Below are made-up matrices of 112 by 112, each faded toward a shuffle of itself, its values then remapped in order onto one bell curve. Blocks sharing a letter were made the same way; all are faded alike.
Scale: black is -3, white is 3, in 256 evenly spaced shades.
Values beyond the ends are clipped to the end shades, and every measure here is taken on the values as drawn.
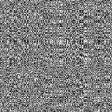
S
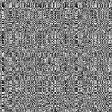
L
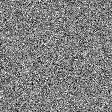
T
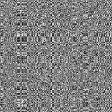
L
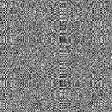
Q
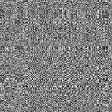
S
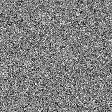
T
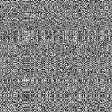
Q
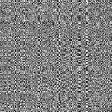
L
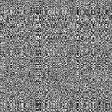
S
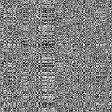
Q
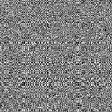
Q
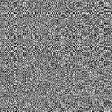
S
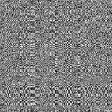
Q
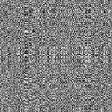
S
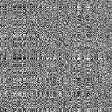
Q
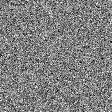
T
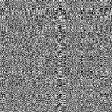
S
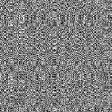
S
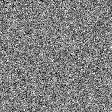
T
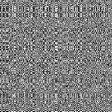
Q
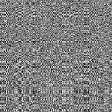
L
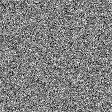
T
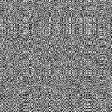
S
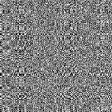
S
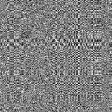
L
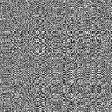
S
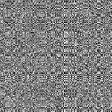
Q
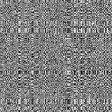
L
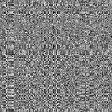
Q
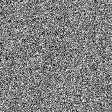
T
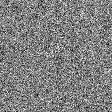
T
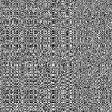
L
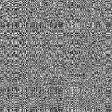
Q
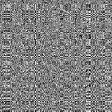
L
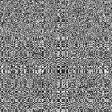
Q
